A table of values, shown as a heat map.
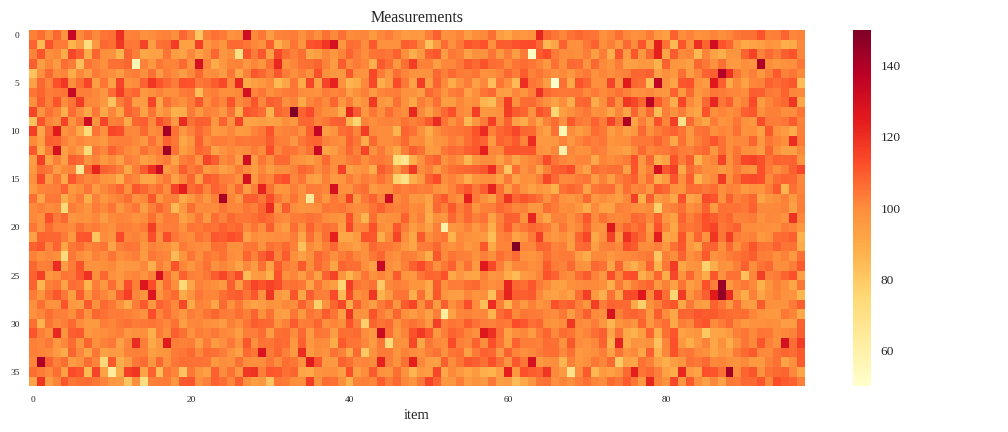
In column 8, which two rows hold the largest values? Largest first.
14, 35
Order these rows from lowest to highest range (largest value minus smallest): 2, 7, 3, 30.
30, 7, 2, 3
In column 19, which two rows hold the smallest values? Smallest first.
26, 35
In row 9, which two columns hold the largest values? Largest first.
75, 7
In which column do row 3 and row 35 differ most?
13
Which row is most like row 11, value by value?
19
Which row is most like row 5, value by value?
21
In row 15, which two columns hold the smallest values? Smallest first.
47, 46
